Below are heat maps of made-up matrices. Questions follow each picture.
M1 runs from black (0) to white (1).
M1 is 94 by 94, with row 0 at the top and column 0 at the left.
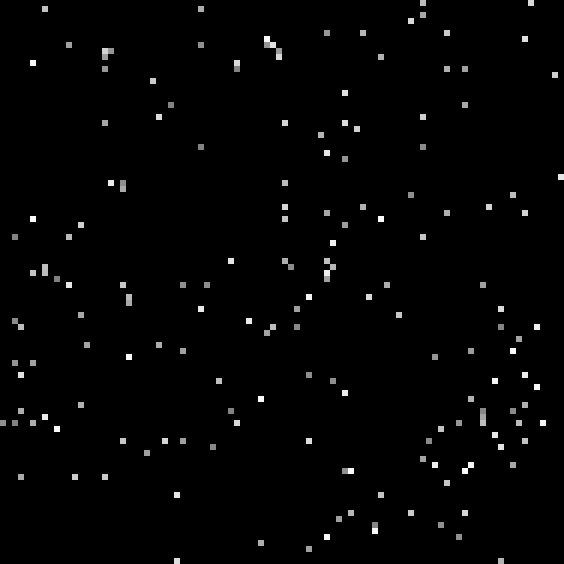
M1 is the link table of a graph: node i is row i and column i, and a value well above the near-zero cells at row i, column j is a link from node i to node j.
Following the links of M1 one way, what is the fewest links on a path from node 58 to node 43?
7
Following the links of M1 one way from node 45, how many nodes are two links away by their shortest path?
9
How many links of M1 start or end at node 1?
2
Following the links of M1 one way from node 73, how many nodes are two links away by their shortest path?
9
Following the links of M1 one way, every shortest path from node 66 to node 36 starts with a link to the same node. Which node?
node 78
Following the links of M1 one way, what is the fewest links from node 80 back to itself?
6
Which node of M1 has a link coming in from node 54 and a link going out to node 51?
node 49
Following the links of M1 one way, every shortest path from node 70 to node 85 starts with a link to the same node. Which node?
node 39
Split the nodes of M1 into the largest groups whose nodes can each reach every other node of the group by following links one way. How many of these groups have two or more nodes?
4
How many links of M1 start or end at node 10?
2
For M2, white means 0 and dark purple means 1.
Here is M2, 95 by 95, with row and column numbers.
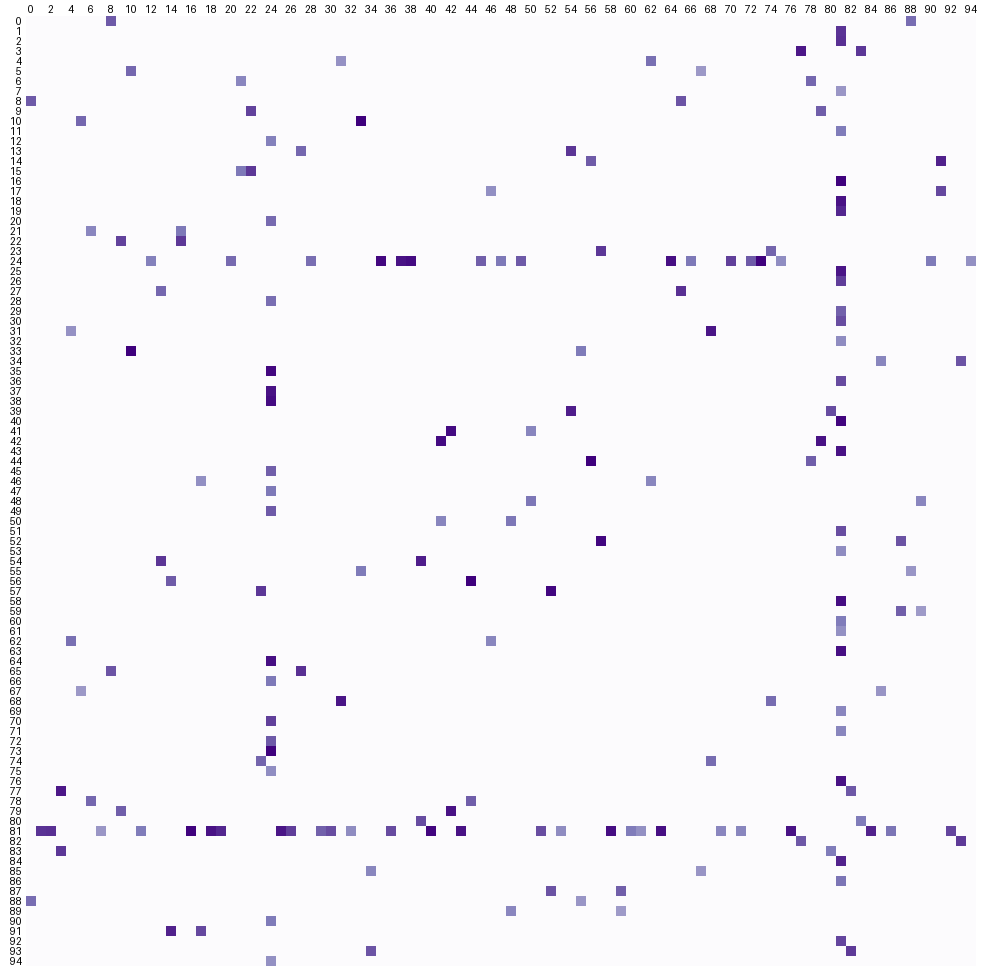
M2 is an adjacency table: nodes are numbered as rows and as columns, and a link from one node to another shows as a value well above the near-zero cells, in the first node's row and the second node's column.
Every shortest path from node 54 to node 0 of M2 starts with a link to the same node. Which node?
node 13
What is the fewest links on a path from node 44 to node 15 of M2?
4
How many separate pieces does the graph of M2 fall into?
4
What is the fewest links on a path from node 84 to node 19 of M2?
2
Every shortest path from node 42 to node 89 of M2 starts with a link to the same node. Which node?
node 41
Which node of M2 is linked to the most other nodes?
node 81
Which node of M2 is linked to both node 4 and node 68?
node 31
